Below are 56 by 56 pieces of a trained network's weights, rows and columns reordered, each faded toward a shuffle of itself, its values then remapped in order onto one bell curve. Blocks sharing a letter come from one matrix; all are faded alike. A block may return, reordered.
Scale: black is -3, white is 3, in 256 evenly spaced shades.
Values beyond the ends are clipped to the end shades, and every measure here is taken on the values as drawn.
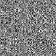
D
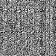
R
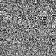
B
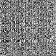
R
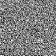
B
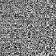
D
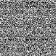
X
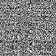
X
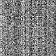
R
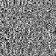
D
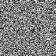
B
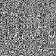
D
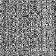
R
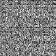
X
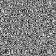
B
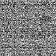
X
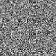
B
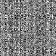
R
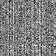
R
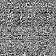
X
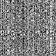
R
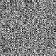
B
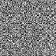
B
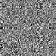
D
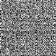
X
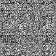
X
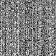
R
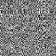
D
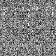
X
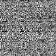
X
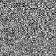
B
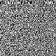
B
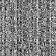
R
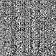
R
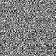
B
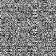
X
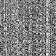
R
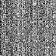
R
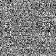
X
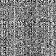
R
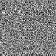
B
